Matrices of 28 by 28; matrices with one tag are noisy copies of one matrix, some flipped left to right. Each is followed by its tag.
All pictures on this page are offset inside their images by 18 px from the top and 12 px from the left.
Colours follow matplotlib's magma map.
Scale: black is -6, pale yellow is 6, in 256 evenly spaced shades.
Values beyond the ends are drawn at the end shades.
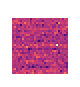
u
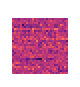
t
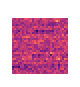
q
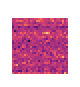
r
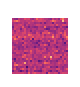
r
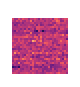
q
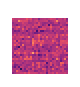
q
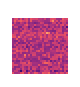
r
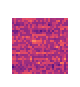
q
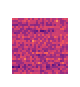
q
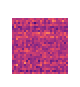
r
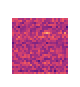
r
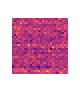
u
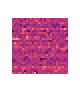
t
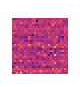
u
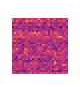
r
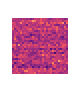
u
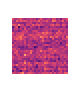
r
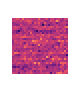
q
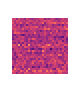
u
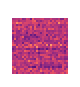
u
